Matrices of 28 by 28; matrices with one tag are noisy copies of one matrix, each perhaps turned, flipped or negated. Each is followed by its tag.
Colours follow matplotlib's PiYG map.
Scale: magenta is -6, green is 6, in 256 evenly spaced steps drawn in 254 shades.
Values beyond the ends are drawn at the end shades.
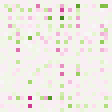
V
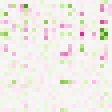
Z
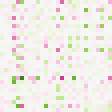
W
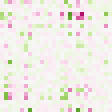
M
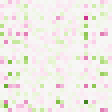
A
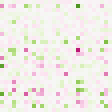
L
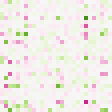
A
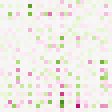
V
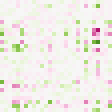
M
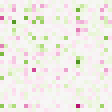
L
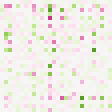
V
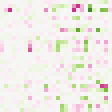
Z
